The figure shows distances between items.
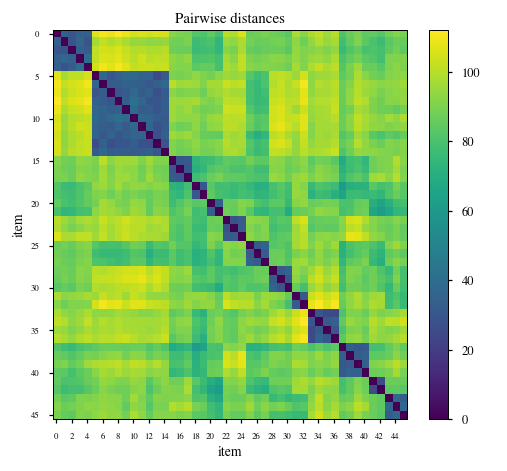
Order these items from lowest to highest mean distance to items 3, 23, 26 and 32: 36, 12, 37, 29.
37, 29, 12, 36
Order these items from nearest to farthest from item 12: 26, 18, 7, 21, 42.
7, 26, 42, 21, 18
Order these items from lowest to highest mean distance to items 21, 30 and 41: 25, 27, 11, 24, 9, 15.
27, 25, 15, 24, 9, 11
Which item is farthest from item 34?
32
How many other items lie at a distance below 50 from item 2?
4
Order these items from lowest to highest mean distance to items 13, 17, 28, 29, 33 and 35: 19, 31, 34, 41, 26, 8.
34, 19, 26, 8, 41, 31
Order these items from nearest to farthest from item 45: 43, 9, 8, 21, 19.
43, 21, 19, 9, 8
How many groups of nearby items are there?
13
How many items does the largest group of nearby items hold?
10
